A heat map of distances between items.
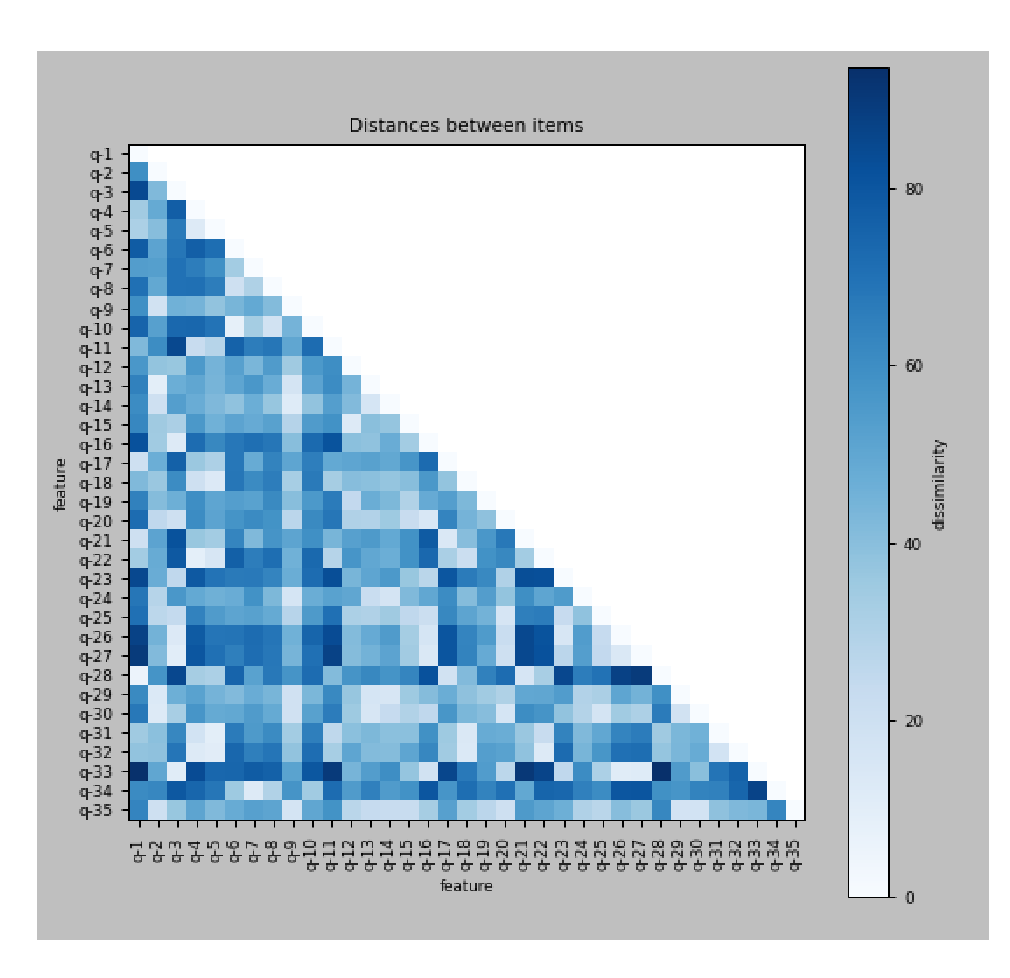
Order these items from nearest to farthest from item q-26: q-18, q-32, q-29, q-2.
q-2, q-29, q-18, q-32
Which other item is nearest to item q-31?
q-5
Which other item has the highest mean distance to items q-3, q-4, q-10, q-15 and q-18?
q-34
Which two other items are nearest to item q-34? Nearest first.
q-7, q-8
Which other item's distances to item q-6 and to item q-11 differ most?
q-10
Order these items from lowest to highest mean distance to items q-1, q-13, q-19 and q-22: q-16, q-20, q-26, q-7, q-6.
q-20, q-7, q-16, q-6, q-26
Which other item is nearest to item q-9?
q-14
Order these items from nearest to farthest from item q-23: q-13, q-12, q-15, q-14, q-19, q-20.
q-20, q-15, q-12, q-13, q-14, q-19
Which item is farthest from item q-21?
q-33
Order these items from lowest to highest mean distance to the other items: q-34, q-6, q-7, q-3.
q-3, q-7, q-6, q-34
